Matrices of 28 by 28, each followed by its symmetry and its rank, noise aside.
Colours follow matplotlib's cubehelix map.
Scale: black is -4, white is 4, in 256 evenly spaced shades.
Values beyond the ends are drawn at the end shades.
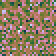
antisymmetric, rank six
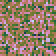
no symmetry, rank seven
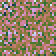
symmetric, rank six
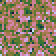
no symmetry, rank seven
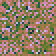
symmetric, rank seven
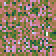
no symmetry, rank six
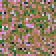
no symmetry, rank eight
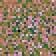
no symmetry, rank seven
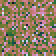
antisymmetric, rank six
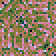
symmetric, rank eight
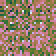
symmetric, rank six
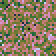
symmetric, rank eight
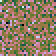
no symmetry, rank eight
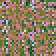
no symmetry, rank seven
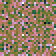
no symmetry, rank six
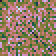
symmetric, rank eight
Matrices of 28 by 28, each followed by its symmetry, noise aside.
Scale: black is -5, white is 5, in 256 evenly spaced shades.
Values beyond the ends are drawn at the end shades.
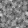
same after a half turn.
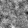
antisymmetric.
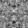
mirrored left to right.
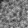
symmetric.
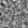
antisymmetric.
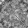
symmetric.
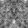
mirrored left to right.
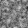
same after a half turn.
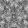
mirrored left to right.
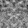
mirrored left to right.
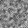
symmetric.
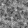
same after a half turn.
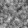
antisymmetric.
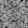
same after a half turn.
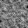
same after a half turn.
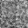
antisymmetric.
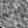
antisymmetric.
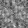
same after a half turn.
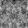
mirrored left to right.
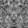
mirrored left to right.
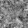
antisymmetric.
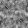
same after a half turn.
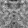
mirrored left to right.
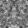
mirrored left to right.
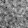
antisymmetric.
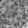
symmetric.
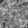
symmetric.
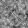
symmetric.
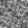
same after a half turn.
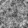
symmetric.
